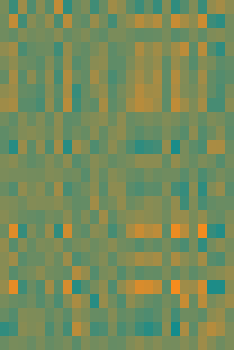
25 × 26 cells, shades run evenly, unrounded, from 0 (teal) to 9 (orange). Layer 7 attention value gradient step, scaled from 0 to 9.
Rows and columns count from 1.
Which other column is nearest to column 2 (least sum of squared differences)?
8
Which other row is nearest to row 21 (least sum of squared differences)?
17
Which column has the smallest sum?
25
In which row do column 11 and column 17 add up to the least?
24
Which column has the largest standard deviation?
20
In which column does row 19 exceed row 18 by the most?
23
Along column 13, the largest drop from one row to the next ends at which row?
2
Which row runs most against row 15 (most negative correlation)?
22
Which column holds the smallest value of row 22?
11
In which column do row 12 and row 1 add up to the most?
7
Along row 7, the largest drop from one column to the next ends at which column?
9
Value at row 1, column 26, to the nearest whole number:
5
